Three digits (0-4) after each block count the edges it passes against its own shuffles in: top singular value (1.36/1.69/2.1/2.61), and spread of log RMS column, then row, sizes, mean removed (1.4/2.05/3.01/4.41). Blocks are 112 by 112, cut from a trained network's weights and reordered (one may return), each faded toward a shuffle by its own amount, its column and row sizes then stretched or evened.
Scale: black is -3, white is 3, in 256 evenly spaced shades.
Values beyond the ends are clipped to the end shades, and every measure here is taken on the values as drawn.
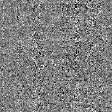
1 3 0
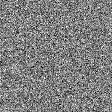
1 0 0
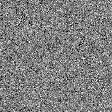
1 1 0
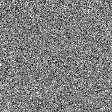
0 1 1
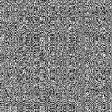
4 3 0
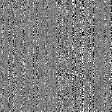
1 4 1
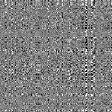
4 3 3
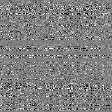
2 2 4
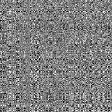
4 3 2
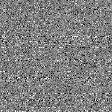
0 1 3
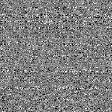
2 1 3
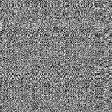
4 1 2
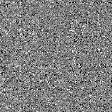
0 1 2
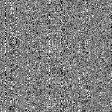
2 3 0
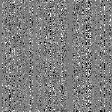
0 4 1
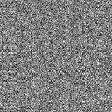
3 1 0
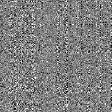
2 3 2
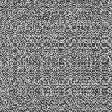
4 0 0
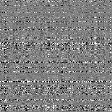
3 2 4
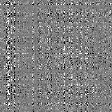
2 4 3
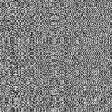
4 1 1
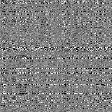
3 2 4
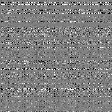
2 2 4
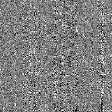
2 3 1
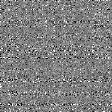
2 2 3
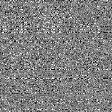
2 1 3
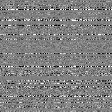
4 0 4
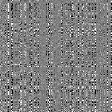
4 4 3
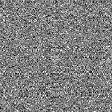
3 0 2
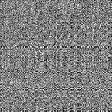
4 1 2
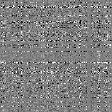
0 3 4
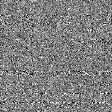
0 0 3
